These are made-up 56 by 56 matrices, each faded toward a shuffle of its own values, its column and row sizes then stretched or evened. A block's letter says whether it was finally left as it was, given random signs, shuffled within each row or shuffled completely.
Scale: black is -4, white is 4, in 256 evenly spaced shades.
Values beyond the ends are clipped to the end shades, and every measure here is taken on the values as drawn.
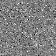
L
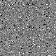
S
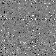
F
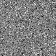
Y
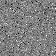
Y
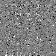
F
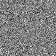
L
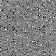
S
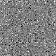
S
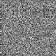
S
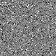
S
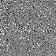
F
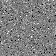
Y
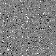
S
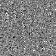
F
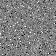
Y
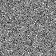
Y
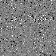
F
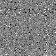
F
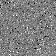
L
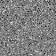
L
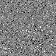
L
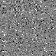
S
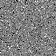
Y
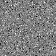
L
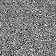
L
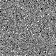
Y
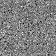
Y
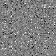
S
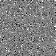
S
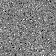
Y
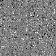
S
